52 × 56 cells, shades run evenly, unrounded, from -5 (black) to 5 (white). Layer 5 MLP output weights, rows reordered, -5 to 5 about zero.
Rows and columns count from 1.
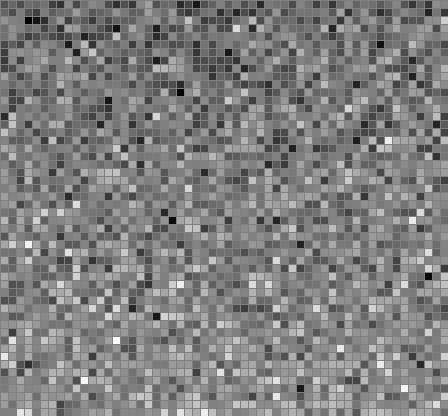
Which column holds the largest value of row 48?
11
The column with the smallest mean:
12
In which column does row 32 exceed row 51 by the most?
9
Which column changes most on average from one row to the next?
54
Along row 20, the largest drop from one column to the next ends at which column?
55
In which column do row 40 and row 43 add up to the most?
15
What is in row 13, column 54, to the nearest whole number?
2
